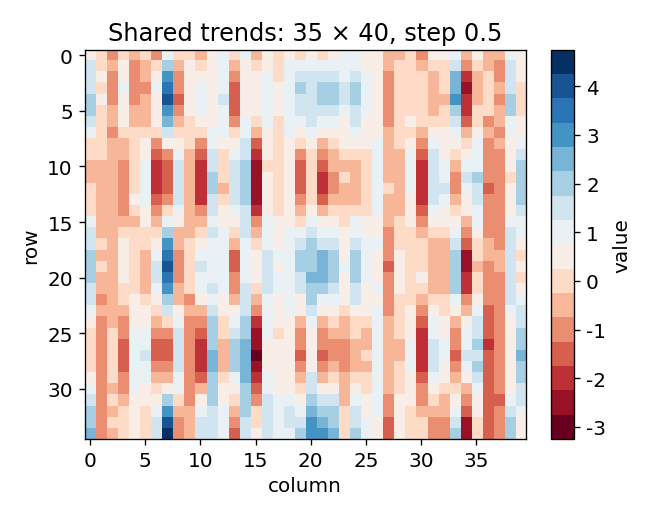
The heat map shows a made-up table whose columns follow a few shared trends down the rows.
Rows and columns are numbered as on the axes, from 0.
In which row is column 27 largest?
12
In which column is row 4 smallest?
34
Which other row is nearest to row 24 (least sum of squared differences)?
29
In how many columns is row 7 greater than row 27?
22
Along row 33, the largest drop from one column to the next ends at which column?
8
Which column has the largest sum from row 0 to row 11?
7
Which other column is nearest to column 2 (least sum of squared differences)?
27
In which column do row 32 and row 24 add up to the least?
36
